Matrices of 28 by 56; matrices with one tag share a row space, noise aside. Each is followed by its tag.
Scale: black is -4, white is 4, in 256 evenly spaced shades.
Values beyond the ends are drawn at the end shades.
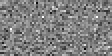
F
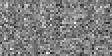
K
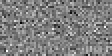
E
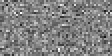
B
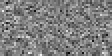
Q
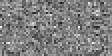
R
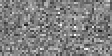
K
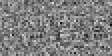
K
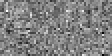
Q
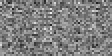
R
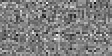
E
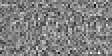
E
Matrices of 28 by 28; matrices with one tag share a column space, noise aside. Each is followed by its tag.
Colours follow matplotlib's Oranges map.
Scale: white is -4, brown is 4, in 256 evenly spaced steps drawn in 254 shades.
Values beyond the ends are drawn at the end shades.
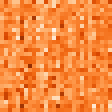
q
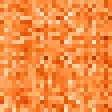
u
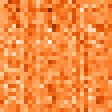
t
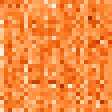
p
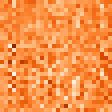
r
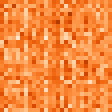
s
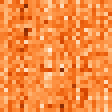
q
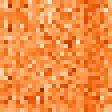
t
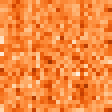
r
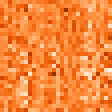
r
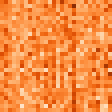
q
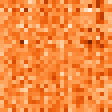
t
